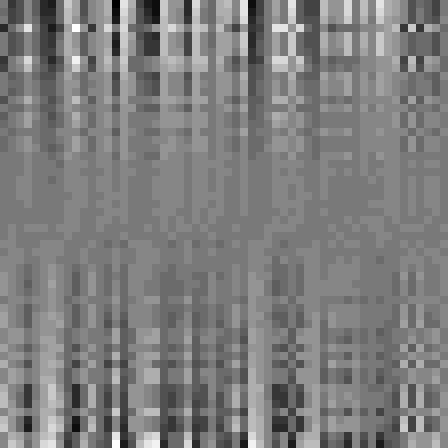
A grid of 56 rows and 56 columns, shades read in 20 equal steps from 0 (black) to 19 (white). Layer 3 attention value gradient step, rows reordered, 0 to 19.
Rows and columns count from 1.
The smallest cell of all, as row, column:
1, 15
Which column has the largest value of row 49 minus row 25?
7
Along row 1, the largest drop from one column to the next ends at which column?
32
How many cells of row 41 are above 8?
37
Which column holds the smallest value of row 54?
10
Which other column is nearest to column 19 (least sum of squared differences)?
24
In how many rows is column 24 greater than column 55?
17
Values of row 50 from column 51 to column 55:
13 6 13 7 8
